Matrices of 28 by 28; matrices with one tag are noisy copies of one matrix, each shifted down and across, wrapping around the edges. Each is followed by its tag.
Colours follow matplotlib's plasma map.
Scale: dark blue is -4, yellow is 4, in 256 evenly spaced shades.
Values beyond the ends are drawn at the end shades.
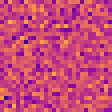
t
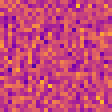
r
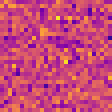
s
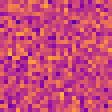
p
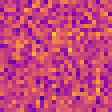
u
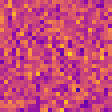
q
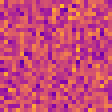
u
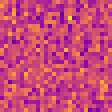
u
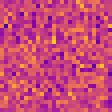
r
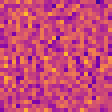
q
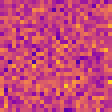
p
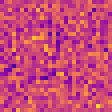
r
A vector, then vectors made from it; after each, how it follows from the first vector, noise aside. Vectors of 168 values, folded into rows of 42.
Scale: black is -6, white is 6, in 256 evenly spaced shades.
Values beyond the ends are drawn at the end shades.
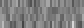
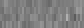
wrapped around, shrunk.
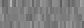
reversed, shrunk.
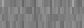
wrapped around, shrunk.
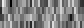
reversed, negated, scaled up.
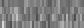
wrapped around.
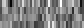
reversed, negated, scaled up.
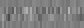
wrapped around, negated, partly zeroed.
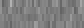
reversed, shrunk.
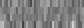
copied.
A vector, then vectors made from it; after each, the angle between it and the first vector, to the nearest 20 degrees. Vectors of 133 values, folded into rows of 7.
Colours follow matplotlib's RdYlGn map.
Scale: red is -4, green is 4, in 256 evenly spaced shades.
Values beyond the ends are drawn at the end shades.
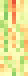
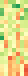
100 degrees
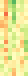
160 degrees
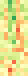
120 degrees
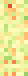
80 degrees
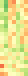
60 degrees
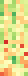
120 degrees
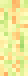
60 degrees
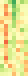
140 degrees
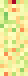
60 degrees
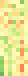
100 degrees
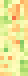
60 degrees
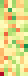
120 degrees
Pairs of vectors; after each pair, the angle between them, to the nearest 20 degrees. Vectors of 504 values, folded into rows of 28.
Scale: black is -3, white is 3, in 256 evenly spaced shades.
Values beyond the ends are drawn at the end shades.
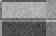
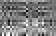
120 degrees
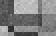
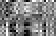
60 degrees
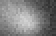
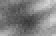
160 degrees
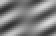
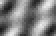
60 degrees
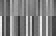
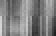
60 degrees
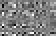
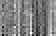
60 degrees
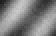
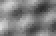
80 degrees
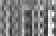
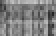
140 degrees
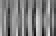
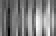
40 degrees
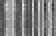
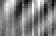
60 degrees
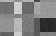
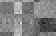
20 degrees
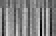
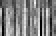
20 degrees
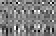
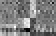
60 degrees
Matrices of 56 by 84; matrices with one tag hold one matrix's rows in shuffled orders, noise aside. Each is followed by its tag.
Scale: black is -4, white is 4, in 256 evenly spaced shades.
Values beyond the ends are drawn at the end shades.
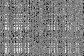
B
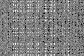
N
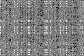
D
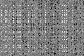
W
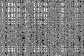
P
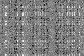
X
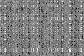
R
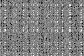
R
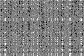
R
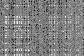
B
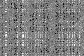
X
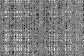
B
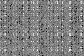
R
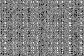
R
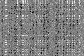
X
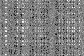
X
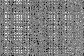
B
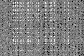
N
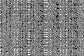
D
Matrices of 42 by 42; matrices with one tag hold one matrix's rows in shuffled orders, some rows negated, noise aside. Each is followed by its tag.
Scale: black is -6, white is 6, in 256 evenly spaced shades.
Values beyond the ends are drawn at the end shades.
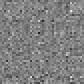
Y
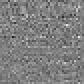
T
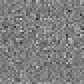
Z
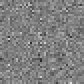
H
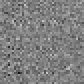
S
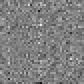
H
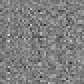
H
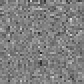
H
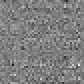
T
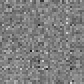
Y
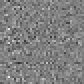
S
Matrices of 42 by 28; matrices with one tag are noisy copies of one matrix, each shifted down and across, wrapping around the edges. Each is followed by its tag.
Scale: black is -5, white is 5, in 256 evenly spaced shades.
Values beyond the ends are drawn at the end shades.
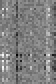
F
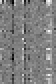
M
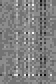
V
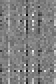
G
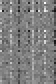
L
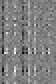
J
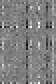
J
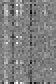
F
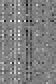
V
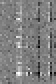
M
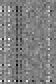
V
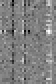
M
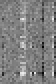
M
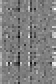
M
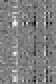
M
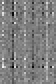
L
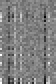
J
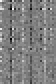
L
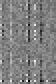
G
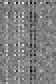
V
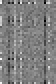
J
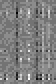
J
